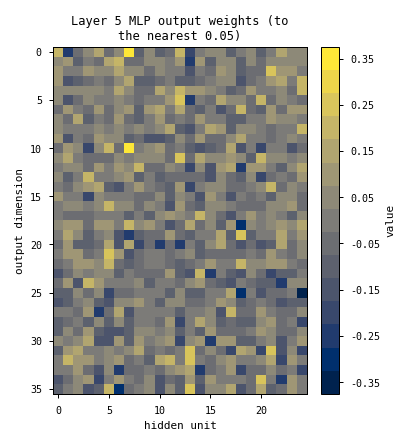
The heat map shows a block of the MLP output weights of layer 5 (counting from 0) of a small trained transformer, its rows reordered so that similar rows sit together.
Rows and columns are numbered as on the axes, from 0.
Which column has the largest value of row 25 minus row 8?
17
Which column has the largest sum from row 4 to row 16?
12
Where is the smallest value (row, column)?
25, 24
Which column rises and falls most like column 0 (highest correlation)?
22
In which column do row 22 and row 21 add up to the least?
7
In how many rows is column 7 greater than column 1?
14
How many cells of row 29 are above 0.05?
3
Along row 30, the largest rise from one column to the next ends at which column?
16
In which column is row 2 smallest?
13
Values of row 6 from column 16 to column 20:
-0.15 -0.05 0.2 -0.05 -0.1
